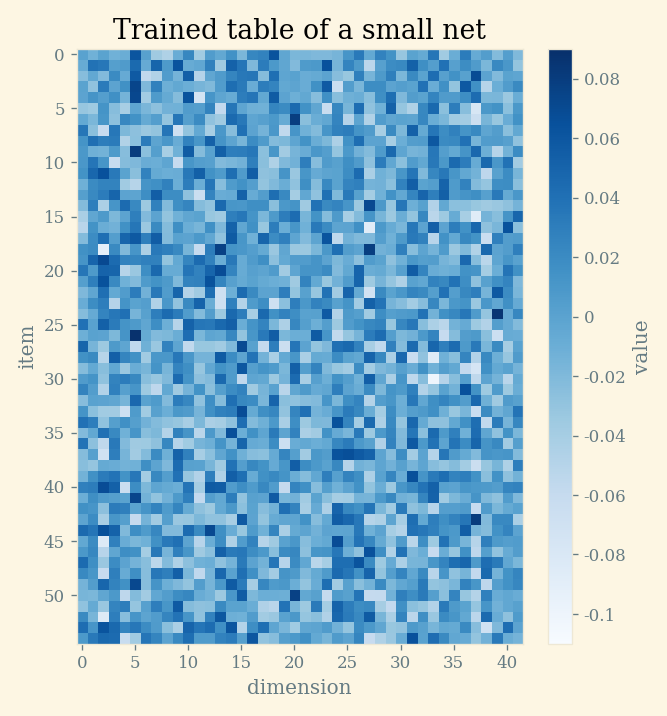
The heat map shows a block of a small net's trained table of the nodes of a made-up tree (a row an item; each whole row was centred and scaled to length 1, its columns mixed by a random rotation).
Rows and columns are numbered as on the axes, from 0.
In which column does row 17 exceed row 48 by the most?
2
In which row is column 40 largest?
16
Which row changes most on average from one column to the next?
27
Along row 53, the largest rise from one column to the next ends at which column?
10
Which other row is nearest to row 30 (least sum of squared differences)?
28
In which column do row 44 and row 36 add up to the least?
19
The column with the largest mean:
14
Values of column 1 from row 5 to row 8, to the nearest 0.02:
-0.04 -0.02 -0.02 0.04
